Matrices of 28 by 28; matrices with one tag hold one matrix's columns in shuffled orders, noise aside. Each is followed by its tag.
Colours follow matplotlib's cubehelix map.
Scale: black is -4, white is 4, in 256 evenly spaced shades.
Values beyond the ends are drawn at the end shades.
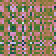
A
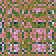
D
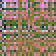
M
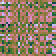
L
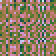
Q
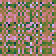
L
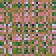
L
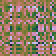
A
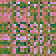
L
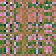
L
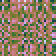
Q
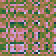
D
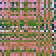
M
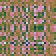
A
